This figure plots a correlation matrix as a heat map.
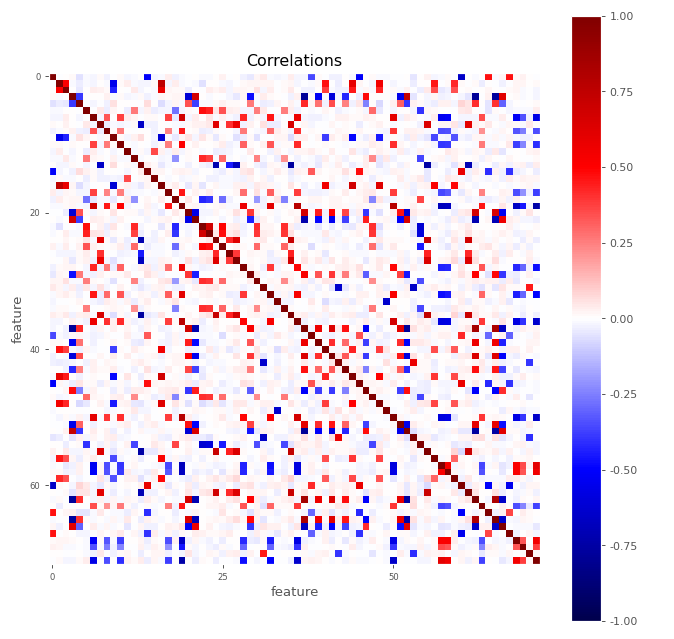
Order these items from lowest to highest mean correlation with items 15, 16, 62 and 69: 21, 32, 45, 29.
21, 32, 45, 29
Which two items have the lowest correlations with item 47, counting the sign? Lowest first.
54, 18
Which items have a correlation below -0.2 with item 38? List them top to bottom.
0, 64, 67
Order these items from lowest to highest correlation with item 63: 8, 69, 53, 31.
69, 31, 53, 8
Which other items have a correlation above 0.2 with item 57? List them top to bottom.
58, 68, 69, 71
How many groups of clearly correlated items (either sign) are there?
9
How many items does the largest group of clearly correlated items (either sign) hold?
15
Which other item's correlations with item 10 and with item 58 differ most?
19
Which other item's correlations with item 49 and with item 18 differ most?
33
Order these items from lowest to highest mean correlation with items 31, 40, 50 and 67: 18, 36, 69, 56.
69, 18, 56, 36
